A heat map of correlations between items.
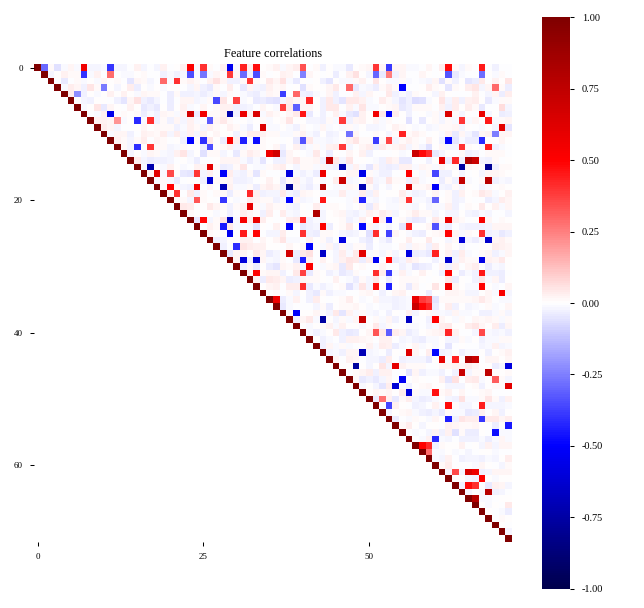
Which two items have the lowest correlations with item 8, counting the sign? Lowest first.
15, 26
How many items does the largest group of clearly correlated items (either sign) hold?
14
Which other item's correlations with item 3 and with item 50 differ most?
55
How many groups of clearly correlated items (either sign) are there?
13
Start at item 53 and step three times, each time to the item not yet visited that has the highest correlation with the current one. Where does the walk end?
1
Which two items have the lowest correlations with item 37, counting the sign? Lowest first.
39, 4
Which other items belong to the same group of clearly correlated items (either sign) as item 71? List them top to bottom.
45, 48, 54
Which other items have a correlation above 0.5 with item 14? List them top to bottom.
44, 61, 65, 66
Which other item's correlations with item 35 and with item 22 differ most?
42
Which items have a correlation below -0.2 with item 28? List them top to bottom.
16, 18, 20, 24, 43, 56
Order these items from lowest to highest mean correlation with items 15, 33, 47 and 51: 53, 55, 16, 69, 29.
29, 53, 55, 16, 69
